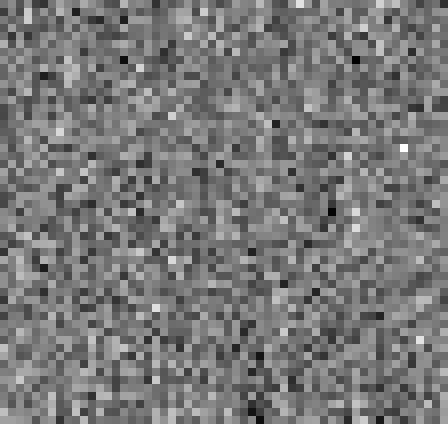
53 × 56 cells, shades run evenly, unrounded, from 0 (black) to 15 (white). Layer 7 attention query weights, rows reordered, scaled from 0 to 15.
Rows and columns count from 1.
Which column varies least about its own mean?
47
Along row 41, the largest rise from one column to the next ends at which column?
33
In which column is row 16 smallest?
35
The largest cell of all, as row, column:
19, 51
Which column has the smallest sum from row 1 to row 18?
36
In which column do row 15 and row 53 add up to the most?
22
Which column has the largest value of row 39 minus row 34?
6
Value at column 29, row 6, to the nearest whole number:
8
